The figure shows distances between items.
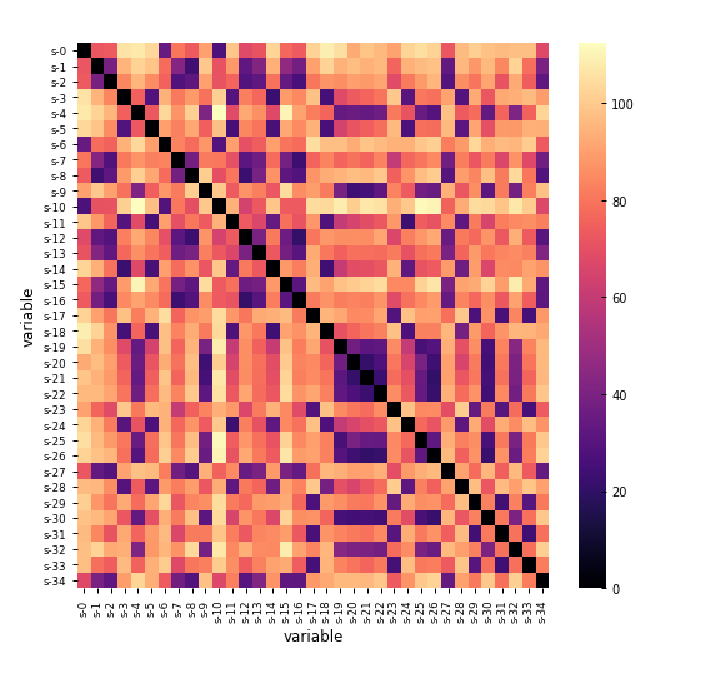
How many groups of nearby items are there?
5
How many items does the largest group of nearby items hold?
10
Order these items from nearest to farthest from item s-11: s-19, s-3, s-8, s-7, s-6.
s-3, s-19, s-7, s-8, s-6
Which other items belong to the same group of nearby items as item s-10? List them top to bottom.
s-0, s-6
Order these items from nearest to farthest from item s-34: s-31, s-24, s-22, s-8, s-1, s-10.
s-8, s-1, s-10, s-31, s-24, s-22
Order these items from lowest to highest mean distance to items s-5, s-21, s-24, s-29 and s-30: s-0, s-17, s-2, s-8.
s-17, s-2, s-8, s-0
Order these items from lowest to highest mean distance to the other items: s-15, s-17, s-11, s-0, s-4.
s-11, s-4, s-15, s-17, s-0
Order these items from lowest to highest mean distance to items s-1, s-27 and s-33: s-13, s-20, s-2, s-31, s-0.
s-2, s-13, s-31, s-0, s-20
